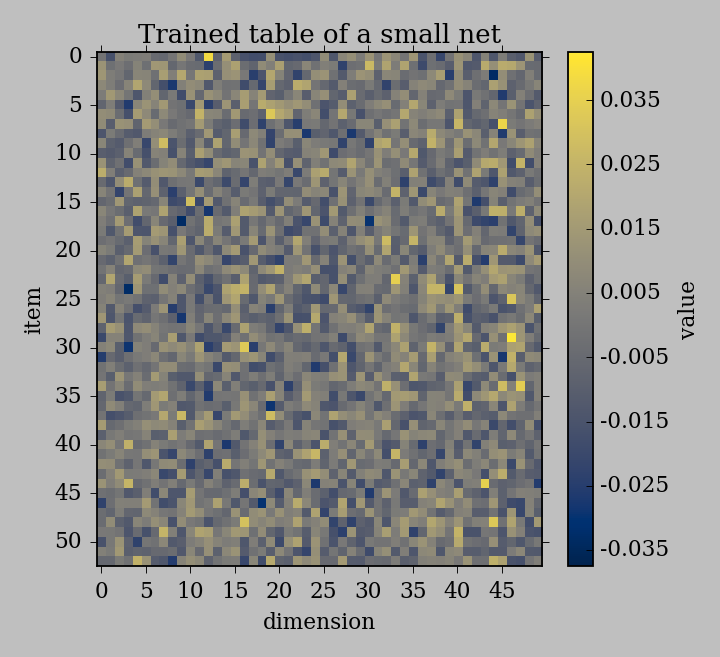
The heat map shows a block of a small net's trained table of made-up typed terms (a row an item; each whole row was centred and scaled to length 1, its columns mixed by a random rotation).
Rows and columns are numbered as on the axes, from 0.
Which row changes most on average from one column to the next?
21
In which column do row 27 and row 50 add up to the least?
9
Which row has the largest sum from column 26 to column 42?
19
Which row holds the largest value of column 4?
52
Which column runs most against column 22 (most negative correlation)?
0
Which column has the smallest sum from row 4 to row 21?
8
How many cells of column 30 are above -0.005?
39
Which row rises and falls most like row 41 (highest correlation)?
43
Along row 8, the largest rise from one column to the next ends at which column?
46
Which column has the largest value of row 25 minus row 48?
26
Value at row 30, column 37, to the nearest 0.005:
0.025
